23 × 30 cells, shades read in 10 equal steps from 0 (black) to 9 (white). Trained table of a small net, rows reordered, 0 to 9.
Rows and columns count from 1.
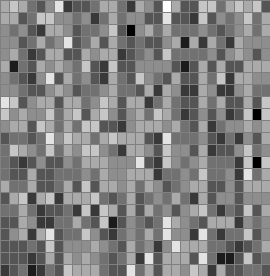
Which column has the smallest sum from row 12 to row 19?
27
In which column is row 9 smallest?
17
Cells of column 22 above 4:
6
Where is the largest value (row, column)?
1, 19
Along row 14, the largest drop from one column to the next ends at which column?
29
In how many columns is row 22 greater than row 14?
12
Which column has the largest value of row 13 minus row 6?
2
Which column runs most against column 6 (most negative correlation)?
22
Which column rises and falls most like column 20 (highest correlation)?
11
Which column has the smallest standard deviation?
14
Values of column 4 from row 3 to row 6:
3 4 2 3
